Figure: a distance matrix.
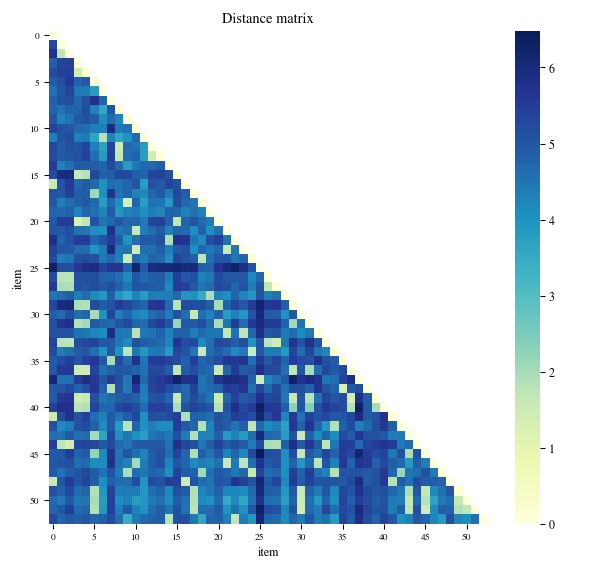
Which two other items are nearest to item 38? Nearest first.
35, 7
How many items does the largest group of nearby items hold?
9
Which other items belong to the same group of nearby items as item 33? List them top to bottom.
1, 2, 26, 27, 44
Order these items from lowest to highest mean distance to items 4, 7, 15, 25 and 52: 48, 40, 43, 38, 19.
40, 38, 19, 43, 48
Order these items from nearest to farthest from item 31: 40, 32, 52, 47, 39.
39, 40, 32, 52, 47
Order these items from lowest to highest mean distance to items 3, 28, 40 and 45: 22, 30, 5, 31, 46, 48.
31, 30, 5, 46, 48, 22
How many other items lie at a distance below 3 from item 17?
7
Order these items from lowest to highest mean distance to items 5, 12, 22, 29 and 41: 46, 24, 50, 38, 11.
50, 11, 46, 24, 38
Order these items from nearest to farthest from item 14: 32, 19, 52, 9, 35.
52, 9, 32, 19, 35
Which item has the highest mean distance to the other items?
25
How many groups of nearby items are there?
12
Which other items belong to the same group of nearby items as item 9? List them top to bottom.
18, 24, 34, 42, 47
